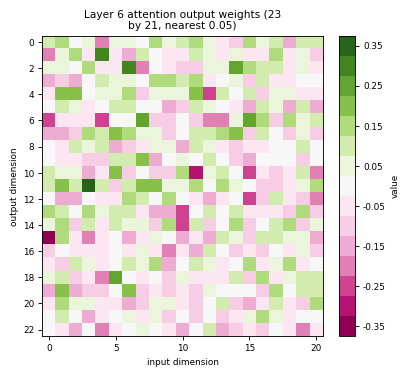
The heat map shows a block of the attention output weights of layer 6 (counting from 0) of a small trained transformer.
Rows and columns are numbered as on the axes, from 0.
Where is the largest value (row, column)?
11, 3
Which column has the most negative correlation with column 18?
12
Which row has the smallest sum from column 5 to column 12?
15
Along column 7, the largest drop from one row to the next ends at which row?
2
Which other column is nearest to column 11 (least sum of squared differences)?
8
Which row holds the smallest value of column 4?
6
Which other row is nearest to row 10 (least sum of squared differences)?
16
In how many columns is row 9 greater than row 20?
9
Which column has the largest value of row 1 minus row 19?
4
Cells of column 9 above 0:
8
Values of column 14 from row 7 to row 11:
0.2 -0.1 -0.1 0 0.05
